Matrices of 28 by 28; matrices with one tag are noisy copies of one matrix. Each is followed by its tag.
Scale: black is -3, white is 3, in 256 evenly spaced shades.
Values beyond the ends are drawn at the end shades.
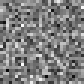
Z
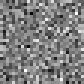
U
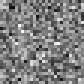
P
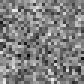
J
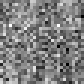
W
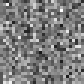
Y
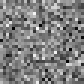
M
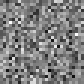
Z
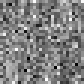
W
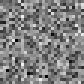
Z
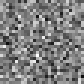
P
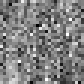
W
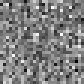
Y
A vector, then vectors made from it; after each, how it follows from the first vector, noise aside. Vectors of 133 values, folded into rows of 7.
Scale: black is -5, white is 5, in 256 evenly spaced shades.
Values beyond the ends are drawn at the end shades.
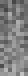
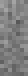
negated, shrunk.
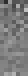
reversed, negated, partly zeroed.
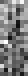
negated, scaled up.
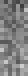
reversed, negated.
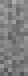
negated, shrunk.
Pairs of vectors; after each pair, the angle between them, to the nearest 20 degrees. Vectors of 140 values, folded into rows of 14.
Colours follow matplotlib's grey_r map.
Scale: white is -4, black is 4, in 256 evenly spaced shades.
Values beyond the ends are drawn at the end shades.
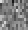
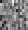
160 degrees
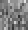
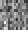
80 degrees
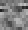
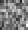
100 degrees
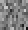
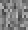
120 degrees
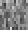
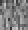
160 degrees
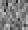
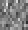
160 degrees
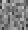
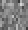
80 degrees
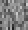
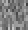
160 degrees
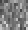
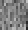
120 degrees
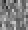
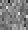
100 degrees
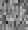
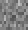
120 degrees
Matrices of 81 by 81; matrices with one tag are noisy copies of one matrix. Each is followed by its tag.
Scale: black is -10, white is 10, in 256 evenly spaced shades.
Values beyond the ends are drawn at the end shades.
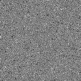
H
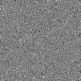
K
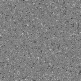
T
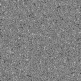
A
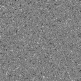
K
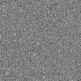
K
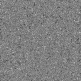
A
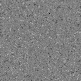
A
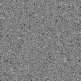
A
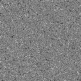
H
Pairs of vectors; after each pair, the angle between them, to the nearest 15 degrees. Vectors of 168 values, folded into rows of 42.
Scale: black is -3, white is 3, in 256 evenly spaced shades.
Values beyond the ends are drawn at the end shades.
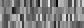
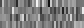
120 degrees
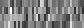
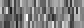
135 degrees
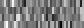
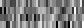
105 degrees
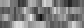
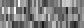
135 degrees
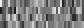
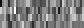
150 degrees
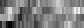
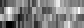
15 degrees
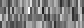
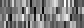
75 degrees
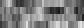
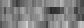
30 degrees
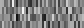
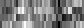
60 degrees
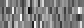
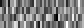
75 degrees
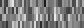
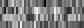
30 degrees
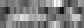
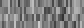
90 degrees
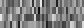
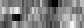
75 degrees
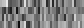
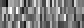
165 degrees
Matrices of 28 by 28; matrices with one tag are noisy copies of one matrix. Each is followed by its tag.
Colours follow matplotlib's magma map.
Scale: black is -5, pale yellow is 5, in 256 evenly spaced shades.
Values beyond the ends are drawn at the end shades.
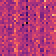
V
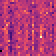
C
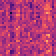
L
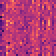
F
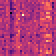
L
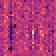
C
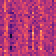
C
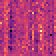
C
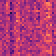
L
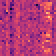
L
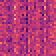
V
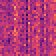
V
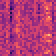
L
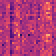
L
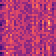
F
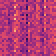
V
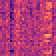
L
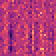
C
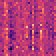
C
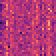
F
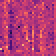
C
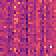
V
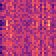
F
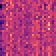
F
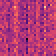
V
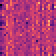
F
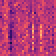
C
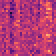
L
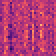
C
